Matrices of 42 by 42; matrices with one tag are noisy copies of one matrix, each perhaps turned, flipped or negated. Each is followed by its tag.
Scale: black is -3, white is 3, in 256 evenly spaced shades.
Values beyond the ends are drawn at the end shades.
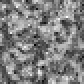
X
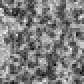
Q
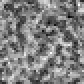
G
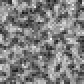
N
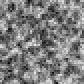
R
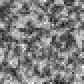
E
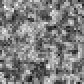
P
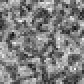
E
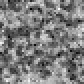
Q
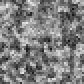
P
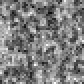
Q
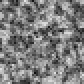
E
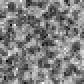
R
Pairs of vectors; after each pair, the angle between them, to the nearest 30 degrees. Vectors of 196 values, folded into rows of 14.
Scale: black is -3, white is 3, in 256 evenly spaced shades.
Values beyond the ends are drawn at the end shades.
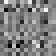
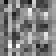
120 degrees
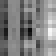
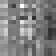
150 degrees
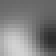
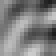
60 degrees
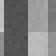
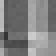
30 degrees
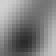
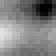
90 degrees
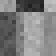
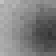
120 degrees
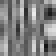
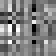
120 degrees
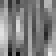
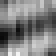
120 degrees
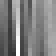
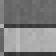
90 degrees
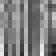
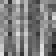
30 degrees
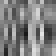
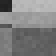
90 degrees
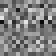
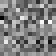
150 degrees
